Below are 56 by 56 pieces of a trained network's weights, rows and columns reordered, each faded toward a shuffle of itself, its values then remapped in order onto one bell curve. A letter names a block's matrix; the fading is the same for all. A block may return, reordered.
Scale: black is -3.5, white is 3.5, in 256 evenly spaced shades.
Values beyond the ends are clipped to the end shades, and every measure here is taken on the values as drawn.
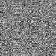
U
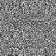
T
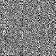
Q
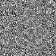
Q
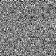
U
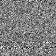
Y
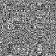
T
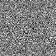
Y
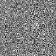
Q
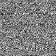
Y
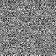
U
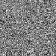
T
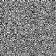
U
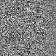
Q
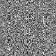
Q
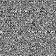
Y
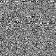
Y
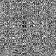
T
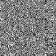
T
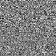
Y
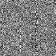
Q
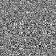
Y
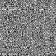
U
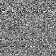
Y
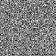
U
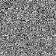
Y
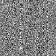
Q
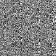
Q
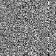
Q
